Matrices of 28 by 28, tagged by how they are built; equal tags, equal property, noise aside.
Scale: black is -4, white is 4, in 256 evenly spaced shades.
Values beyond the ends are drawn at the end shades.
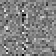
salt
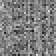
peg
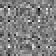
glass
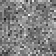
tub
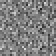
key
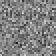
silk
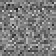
silk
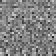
silk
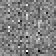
salt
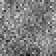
tub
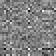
glass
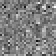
glass
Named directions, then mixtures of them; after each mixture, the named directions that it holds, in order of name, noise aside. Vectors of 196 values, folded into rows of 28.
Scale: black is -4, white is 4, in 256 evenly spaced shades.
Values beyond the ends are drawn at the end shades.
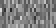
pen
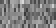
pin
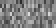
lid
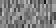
lid, pen, pin.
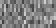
lid, pin.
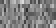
pin.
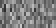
lid, pen, pin.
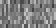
pin.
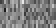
pen, pin.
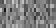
pen, pin.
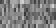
pin.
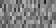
lid, pin.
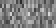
lid.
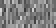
pen.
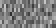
lid, pin.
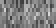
lid, pen, pin.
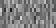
pen.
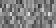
lid.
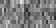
lid, pin.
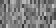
lid, pin.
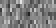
lid, pen, pin.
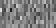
pen.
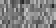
pin.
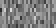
pen.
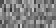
lid, pen, pin.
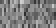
pin.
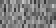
lid, pin.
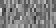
pen.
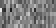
lid, pen.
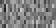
lid, pen, pin.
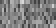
pin.
